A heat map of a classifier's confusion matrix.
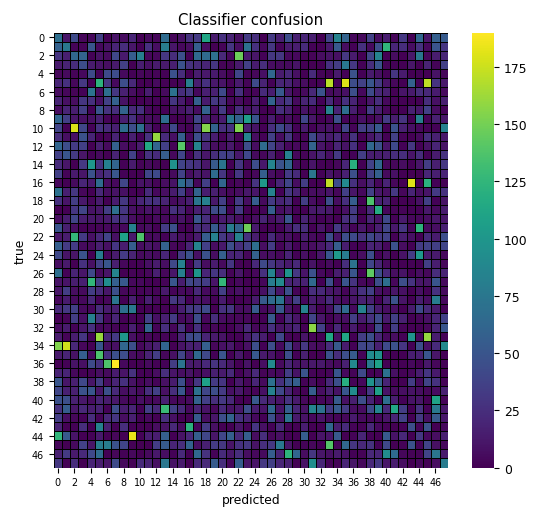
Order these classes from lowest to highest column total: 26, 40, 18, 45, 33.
40, 45, 33, 18, 26
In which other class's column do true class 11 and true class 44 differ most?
9
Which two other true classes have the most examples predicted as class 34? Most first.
24, 0
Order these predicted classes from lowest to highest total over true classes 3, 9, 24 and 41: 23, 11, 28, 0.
11, 28, 0, 23
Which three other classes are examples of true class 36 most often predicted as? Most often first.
7, 6, 39
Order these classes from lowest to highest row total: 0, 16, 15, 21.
15, 21, 0, 16
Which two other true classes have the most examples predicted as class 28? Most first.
46, 26
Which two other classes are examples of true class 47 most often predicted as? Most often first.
31, 13
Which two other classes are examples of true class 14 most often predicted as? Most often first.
36, 4
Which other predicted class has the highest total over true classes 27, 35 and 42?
20
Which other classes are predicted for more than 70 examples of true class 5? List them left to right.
16, 33, 35, 45
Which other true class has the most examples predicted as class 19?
22
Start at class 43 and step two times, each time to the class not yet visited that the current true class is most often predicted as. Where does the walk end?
33
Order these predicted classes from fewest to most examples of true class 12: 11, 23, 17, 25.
23, 25, 17, 11
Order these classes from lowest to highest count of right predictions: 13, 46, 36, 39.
13, 46, 36, 39
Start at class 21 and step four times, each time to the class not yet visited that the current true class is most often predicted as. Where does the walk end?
38
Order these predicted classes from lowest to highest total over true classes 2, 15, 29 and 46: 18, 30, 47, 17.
30, 47, 18, 17
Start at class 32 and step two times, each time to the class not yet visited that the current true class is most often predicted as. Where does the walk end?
4
